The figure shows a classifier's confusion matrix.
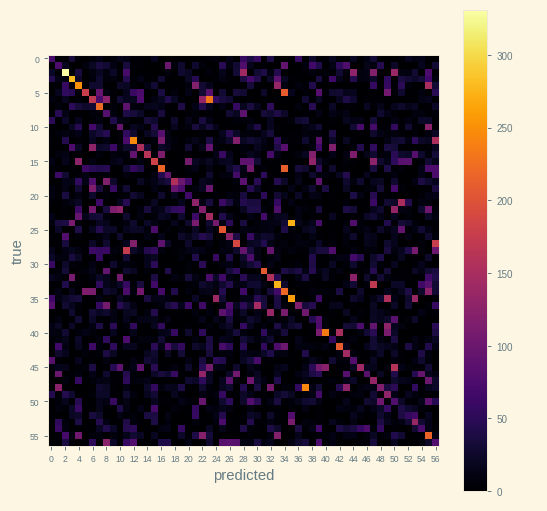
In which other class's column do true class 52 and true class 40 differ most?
42
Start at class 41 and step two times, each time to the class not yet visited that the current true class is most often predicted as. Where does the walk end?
16
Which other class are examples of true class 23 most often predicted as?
4
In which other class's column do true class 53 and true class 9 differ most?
35
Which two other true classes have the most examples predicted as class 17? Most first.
1, 42
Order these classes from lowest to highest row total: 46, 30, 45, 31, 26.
30, 26, 31, 46, 45
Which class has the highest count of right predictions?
2
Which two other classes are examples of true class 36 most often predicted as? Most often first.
30, 8
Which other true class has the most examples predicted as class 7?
5
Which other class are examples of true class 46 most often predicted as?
22
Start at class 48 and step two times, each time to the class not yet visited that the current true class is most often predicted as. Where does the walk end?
32
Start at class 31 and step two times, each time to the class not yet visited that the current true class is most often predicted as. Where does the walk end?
28
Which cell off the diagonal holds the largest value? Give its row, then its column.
24, 35
